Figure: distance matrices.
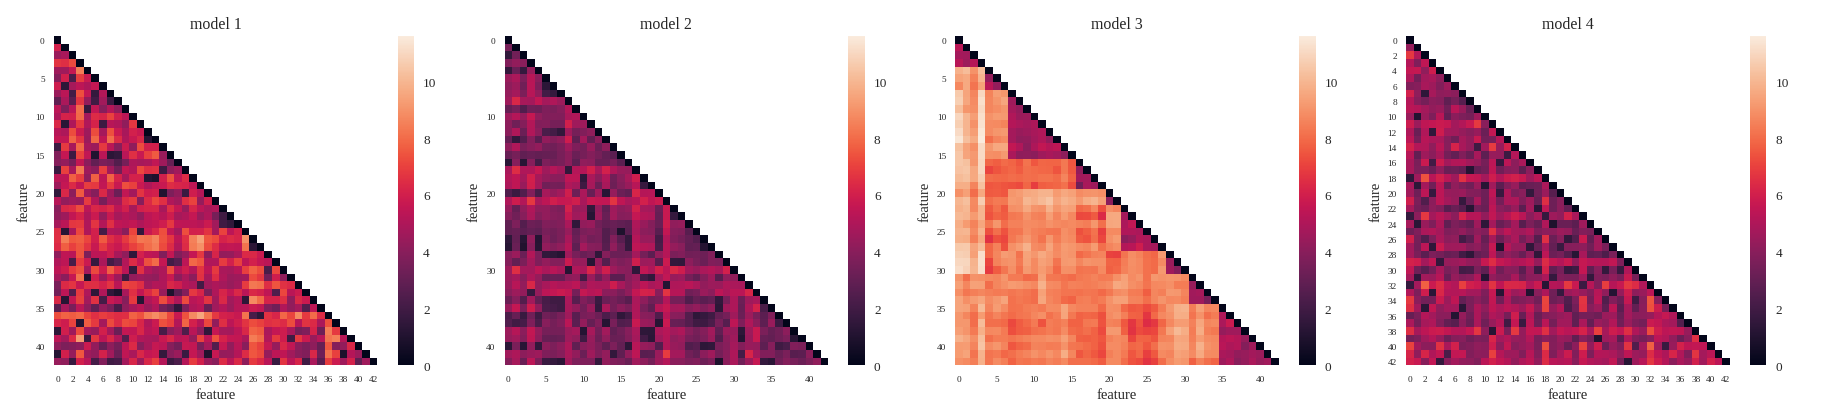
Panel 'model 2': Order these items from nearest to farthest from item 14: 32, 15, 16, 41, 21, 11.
41, 15, 16, 11, 32, 21
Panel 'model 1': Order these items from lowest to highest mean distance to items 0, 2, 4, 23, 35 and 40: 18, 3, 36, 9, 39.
9, 39, 18, 3, 36
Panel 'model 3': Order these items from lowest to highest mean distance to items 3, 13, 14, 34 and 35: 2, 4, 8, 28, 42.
8, 42, 2, 4, 28
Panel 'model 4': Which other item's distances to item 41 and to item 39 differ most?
25
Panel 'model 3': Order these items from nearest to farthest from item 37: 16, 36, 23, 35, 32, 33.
35, 36, 23, 16, 33, 32
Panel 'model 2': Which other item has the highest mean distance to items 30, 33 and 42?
21
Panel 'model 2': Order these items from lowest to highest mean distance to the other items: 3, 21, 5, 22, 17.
5, 22, 3, 17, 21
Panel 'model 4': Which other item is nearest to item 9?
14
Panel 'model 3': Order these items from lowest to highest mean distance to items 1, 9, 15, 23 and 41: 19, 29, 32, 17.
19, 17, 32, 29
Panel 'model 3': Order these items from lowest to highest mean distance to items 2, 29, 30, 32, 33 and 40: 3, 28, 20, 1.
28, 20, 1, 3
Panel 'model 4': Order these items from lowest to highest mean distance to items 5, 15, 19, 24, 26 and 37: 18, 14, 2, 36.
36, 2, 14, 18
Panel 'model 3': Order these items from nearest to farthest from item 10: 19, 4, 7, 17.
7, 19, 17, 4
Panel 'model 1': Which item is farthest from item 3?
39
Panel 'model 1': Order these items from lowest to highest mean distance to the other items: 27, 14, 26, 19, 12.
14, 12, 19, 27, 26
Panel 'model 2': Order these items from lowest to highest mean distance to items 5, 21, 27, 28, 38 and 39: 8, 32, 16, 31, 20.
31, 16, 32, 20, 8
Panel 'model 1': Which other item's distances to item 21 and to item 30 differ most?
10
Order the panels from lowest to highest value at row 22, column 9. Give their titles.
model 4, model 2, model 1, model 3
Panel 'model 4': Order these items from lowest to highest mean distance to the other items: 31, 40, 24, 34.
24, 31, 34, 40
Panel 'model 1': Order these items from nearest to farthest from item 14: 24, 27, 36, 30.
30, 24, 27, 36
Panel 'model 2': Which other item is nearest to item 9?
24
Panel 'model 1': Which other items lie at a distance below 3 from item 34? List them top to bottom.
1, 6, 11, 25
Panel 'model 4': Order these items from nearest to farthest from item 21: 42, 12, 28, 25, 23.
28, 12, 25, 42, 23
